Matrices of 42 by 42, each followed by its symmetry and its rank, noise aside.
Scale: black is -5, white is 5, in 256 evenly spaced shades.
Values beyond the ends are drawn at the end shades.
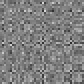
symmetric, rank three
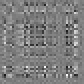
no symmetry, rank two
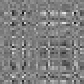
no symmetry, rank two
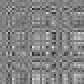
symmetric, rank two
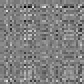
no symmetry, rank three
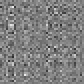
no symmetry, rank four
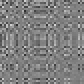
antisymmetric, rank two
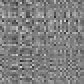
antisymmetric, rank four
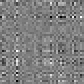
antisymmetric, rank two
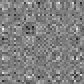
symmetric, rank four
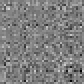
symmetric, rank four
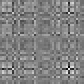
symmetric, rank two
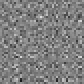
antisymmetric, rank four
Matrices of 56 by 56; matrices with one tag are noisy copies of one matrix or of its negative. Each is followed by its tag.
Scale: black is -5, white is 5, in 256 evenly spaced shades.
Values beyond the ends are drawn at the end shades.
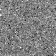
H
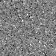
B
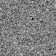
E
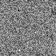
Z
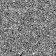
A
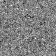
B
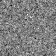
B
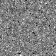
A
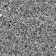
H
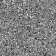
B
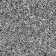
B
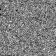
H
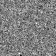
A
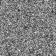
Z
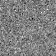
E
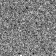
A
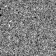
H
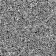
Z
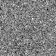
E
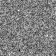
Z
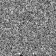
A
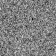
E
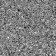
Z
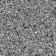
Z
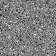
H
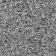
B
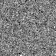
A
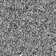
A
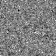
Z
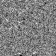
A
